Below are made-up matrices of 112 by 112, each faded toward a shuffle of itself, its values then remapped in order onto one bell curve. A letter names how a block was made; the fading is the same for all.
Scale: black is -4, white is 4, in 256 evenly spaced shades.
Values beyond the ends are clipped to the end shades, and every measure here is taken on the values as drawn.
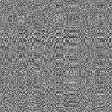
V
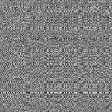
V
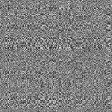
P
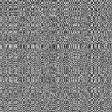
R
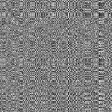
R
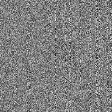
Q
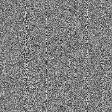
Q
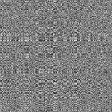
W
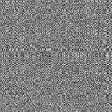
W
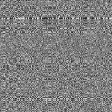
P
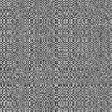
R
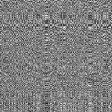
W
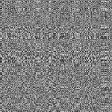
P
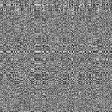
P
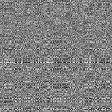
V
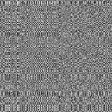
R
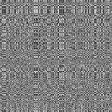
R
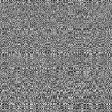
P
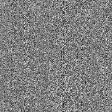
Q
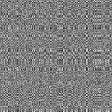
R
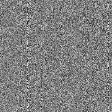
Q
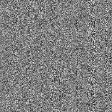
Q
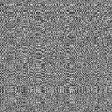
W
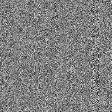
Q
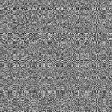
V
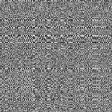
V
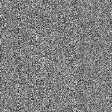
Q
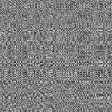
V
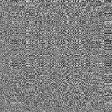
P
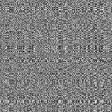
V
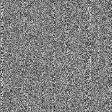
Q
